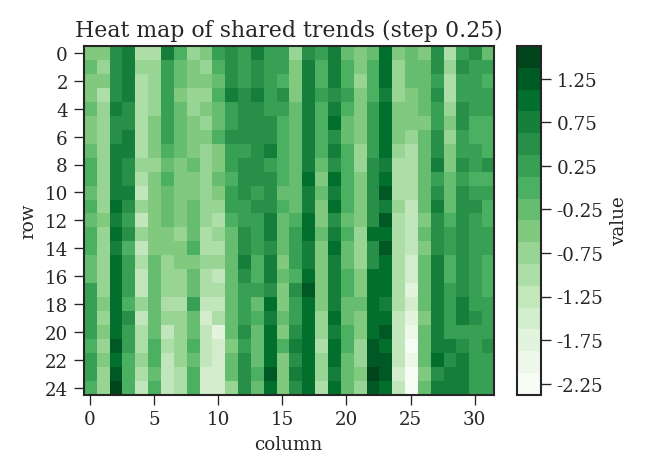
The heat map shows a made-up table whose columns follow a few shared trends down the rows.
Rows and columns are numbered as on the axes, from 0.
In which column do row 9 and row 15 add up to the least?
25
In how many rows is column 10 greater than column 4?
16
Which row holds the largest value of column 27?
22
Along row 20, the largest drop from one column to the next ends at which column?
24
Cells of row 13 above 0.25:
10
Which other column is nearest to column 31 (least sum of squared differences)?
30
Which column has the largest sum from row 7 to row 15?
23
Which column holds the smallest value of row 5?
4
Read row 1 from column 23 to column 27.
1 -0.75 -0.25 -0.25 0.5
